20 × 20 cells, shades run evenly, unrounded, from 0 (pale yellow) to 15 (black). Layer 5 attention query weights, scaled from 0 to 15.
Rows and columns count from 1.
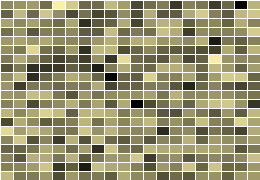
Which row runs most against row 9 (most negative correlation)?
18
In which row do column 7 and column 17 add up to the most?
6
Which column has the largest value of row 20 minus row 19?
15
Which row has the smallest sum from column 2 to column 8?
13
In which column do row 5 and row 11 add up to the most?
17
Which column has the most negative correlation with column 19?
9
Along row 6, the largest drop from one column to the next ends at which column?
8
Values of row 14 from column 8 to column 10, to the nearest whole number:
8 5 7
